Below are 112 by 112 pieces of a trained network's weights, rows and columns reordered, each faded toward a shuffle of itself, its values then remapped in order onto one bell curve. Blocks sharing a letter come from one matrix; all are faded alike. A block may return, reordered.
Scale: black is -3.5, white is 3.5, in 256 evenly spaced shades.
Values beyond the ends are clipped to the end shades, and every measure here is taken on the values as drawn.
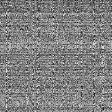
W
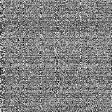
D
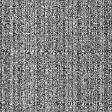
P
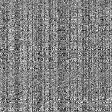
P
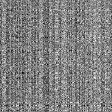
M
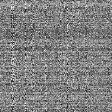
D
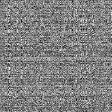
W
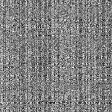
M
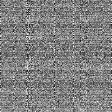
D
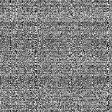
D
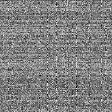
D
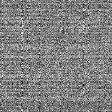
D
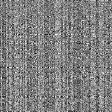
P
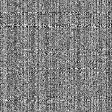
P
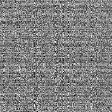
D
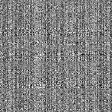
P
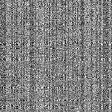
M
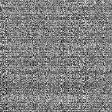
D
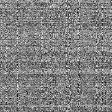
D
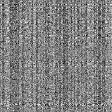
M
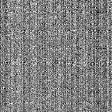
M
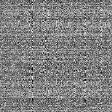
D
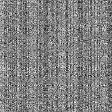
M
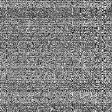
W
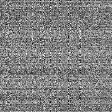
W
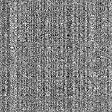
M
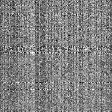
P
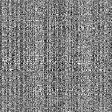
M
